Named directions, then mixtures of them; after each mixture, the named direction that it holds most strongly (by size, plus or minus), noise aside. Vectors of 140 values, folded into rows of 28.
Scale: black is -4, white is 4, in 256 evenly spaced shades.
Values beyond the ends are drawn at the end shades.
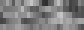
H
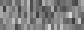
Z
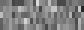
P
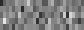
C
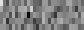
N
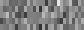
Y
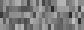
P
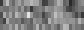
H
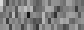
N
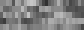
H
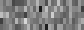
Y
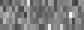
Z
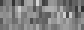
P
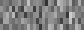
Y
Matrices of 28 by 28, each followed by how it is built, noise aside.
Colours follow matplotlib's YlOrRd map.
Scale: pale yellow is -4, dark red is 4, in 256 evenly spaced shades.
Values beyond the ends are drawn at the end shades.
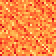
Toeplitz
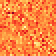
banded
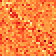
banded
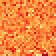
uneven rows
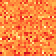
uneven rows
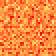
repeating columns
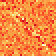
banded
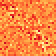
banded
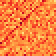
Hankel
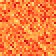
Toeplitz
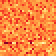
uneven rows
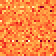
uneven rows
